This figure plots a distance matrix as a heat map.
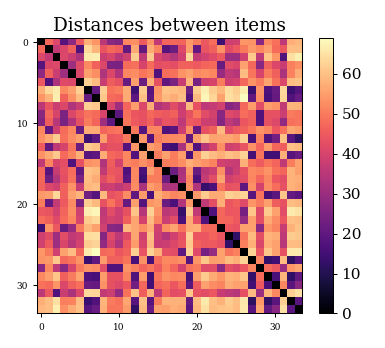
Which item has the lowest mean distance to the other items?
10
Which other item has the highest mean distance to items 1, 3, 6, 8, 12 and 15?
26
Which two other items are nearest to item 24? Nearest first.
25, 8
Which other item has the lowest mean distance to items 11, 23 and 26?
18
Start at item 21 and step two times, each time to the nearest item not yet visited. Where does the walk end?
22
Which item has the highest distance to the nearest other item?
8
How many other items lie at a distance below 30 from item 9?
5
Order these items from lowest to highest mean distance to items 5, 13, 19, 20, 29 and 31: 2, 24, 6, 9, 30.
30, 2, 9, 24, 6
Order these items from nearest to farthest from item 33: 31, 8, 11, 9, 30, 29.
29, 30, 9, 11, 8, 31
